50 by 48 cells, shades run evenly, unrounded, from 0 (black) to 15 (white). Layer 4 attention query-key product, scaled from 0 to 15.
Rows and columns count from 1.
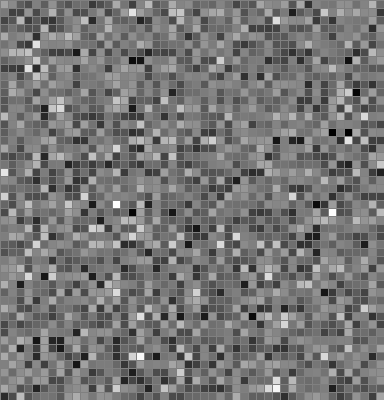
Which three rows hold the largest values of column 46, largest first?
15, 39, 18
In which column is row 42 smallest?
10
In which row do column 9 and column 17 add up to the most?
2
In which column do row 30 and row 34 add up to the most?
3
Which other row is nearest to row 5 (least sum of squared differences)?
38
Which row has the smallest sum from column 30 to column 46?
7
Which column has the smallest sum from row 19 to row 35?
25
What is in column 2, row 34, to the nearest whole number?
9
